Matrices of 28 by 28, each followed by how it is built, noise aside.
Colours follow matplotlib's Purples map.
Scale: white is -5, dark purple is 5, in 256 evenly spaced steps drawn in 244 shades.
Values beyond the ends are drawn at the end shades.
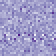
uneven rows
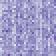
blocks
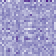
low rank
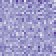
low rank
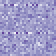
uneven rows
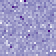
sparse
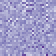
low rank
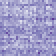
blocks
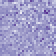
upper triangular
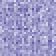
blocks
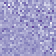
upper triangular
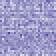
blocks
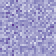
repeating rows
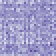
blocks
